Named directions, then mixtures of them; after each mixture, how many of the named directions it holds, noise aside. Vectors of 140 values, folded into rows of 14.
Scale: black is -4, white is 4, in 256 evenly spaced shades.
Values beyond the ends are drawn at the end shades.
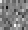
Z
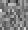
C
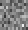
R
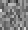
one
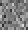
two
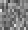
two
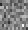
one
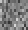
three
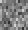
two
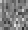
two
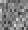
three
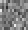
two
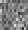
three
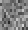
two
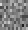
one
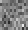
two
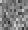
two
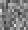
two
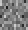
three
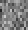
three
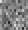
two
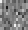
one
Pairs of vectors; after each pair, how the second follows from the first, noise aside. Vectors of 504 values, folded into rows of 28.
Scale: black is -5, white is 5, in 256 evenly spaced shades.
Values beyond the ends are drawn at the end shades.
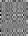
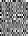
scaled up.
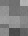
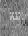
wrapped around, negated, partly zeroed.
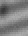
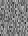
shuffled.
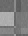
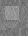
wrapped around, shrunk.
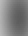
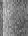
wrapped around.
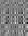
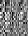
reversed, negated, scaled up.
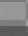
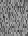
shuffled.
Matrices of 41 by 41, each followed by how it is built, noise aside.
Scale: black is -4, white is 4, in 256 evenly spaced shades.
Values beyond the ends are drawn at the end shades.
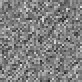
Hankel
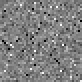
sparse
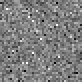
sparse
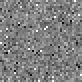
sparse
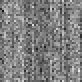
blocks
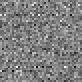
uneven rows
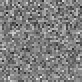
repeating columns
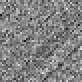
Hankel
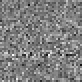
uneven rows
